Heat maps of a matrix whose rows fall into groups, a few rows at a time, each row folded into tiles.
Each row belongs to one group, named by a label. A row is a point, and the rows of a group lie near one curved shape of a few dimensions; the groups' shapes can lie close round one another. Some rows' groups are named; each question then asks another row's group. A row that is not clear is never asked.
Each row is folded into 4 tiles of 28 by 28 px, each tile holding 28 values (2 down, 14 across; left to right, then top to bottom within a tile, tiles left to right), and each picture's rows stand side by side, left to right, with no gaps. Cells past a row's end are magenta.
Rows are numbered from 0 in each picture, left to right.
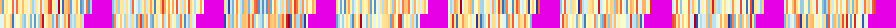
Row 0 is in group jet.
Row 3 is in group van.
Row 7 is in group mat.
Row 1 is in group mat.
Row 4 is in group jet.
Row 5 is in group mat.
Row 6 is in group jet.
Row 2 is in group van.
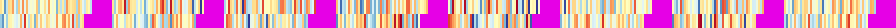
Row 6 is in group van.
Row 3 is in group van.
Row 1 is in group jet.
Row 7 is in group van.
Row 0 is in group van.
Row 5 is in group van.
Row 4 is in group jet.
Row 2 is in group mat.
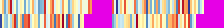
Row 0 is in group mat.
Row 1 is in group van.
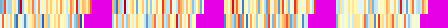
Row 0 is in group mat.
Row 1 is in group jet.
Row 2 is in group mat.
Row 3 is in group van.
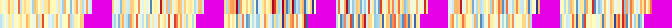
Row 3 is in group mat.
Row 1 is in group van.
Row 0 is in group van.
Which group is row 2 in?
jet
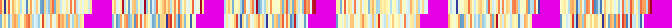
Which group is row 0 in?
van
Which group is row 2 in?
mat
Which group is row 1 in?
mat
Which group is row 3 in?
van
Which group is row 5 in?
mat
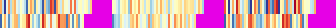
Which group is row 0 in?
van
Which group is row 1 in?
van
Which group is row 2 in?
van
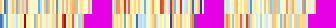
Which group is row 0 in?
van
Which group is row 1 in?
jet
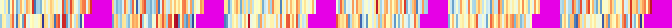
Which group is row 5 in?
mat
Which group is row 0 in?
mat
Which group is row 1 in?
van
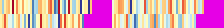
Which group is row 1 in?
mat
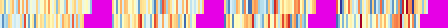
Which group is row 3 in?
van
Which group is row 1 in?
van
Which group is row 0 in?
van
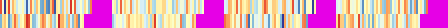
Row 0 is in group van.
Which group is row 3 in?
jet
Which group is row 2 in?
jet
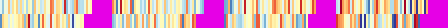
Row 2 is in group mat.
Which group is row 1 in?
van
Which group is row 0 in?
van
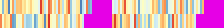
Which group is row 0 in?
jet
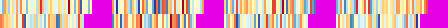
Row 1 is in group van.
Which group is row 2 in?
jet
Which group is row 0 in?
jet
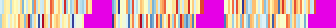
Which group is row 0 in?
van
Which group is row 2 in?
mat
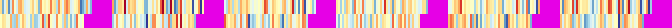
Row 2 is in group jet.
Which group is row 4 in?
jet
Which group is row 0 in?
jet
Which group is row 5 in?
jet
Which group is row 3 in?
van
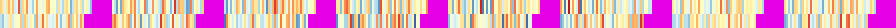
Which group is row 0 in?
van
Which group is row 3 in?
mat
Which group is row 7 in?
van
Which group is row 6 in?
van
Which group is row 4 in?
mat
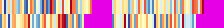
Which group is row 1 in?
mat
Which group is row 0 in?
van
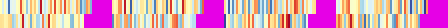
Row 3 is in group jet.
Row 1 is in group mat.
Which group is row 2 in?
van
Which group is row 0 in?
jet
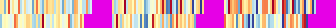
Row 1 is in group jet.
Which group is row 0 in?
van
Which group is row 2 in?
jet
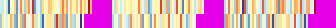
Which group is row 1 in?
van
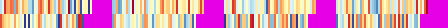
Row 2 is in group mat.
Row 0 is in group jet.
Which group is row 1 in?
mat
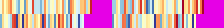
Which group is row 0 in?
mat
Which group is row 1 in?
mat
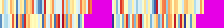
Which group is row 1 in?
mat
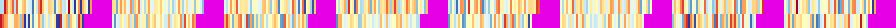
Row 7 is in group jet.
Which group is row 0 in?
jet
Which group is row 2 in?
jet
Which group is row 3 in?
mat
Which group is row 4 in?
mat
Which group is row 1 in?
van
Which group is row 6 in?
mat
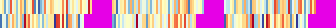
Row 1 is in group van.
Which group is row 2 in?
van
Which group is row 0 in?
mat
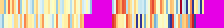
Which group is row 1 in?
jet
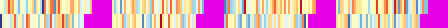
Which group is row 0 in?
mat
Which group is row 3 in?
jet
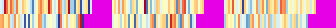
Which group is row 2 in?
mat
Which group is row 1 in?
mat
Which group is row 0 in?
jet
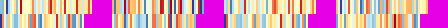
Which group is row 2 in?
mat
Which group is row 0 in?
mat
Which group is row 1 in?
jet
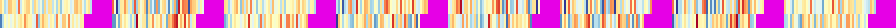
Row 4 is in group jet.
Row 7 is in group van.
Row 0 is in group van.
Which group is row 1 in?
van
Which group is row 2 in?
van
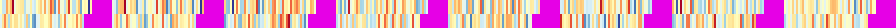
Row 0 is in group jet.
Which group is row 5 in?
jet
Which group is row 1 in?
jet
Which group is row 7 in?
van
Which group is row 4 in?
mat
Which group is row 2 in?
van
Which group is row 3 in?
jet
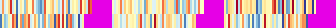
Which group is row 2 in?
jet
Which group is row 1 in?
van
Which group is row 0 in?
mat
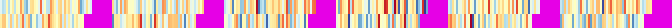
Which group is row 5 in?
mat
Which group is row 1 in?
van
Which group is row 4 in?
jet
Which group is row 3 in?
jet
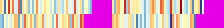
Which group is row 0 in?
van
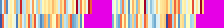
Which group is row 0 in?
mat
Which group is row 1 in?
mat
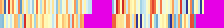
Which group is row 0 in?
van
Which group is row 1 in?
jet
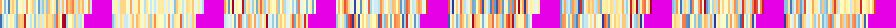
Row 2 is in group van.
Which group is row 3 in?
mat
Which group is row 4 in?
van
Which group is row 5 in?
mat
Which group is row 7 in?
mat
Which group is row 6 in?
mat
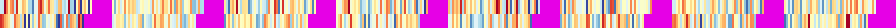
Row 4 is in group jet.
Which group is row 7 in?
van
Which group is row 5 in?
van
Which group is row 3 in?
jet
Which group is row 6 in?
jet
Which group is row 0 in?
jet
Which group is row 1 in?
jet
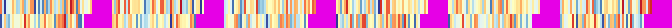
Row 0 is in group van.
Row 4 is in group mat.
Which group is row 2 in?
mat
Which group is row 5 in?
mat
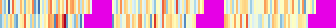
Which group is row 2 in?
jet
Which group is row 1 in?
van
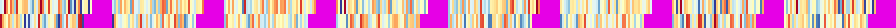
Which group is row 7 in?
jet
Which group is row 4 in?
mat
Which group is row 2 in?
mat
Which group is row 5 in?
van
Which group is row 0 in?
jet
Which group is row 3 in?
van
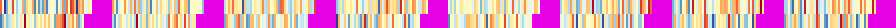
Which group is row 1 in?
van
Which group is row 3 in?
mat
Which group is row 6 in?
mat
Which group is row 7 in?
mat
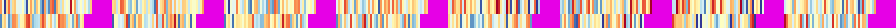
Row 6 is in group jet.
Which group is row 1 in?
mat
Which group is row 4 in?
jet
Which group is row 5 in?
mat
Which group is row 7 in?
jet
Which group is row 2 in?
van
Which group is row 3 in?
mat
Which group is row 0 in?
van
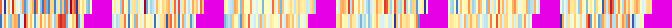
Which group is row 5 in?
mat
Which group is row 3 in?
jet
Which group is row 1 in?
mat
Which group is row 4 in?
jet
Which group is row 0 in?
van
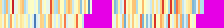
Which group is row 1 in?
jet
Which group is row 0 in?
jet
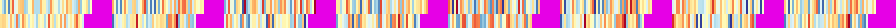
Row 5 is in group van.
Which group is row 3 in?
mat
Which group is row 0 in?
jet
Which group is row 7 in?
van
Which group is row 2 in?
mat
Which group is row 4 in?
van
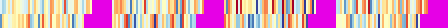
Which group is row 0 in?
van
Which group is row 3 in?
mat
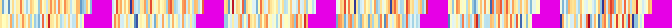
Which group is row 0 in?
jet
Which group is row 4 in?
mat
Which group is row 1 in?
mat
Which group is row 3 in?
mat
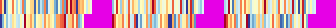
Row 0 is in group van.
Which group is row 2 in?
jet
